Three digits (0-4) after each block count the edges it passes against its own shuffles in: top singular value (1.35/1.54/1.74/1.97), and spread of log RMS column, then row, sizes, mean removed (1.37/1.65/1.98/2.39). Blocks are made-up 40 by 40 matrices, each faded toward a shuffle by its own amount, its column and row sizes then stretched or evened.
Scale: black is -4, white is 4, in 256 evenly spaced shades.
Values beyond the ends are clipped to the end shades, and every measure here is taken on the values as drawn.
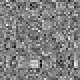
4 2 1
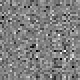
3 1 1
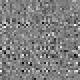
4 1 3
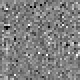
1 1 1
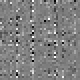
3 4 2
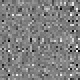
4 3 2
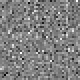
2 1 0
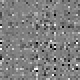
2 3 3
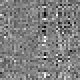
4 3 1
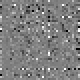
1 4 3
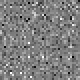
3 1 1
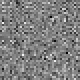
3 2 1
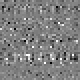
3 0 4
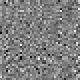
4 2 0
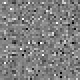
3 1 1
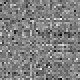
3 1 2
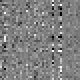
3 4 1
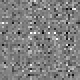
1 3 3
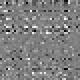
4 1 4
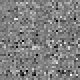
1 2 3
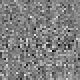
3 0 2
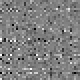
3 1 3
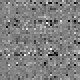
3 3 3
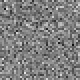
3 0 0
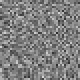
3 1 1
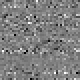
0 0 4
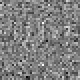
2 1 1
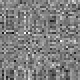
4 1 1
